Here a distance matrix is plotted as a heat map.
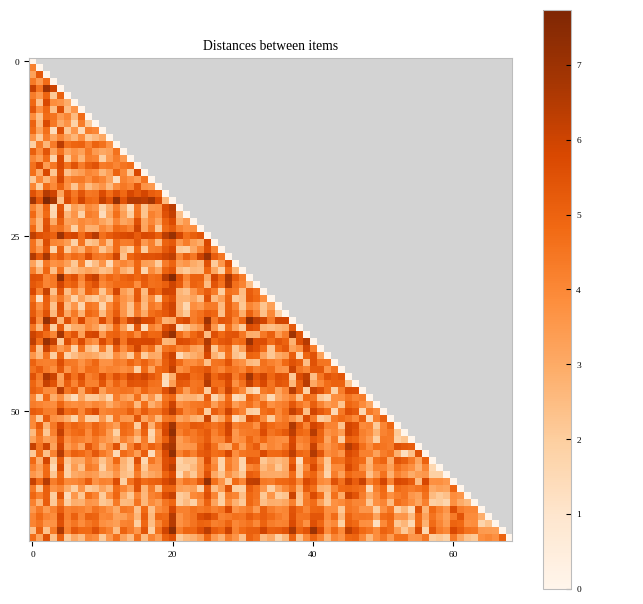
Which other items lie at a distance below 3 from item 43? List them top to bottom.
25, 31, 32, 39, 47, 50
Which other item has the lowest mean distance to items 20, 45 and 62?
19
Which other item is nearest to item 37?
45
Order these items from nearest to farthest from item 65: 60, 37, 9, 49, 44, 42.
44, 49, 42, 60, 9, 37
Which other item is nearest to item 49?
66
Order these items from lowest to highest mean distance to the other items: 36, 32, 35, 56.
35, 36, 56, 32
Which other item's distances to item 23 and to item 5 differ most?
62
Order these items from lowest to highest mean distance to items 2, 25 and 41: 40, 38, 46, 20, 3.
3, 38, 46, 40, 20
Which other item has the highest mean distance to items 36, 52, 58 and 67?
20
